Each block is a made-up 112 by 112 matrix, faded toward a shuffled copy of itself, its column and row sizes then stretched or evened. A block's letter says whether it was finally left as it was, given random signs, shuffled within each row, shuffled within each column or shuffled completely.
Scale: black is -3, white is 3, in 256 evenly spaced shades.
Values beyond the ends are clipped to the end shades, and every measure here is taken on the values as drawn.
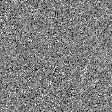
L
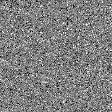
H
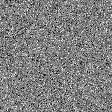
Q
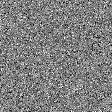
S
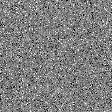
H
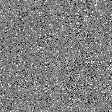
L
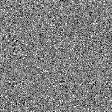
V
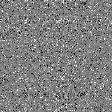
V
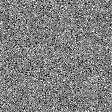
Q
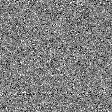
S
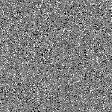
V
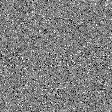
S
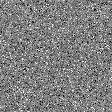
Q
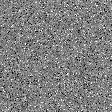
Q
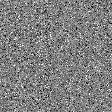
H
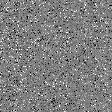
L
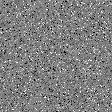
Q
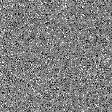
V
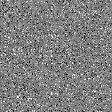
V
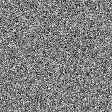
Q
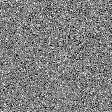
Q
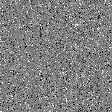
H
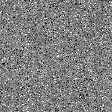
H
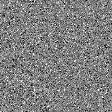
H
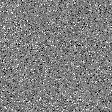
S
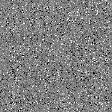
L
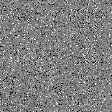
V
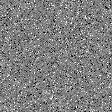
H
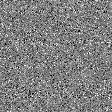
S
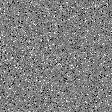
Q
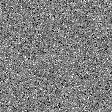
Q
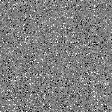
V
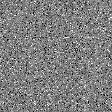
L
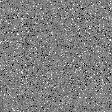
L
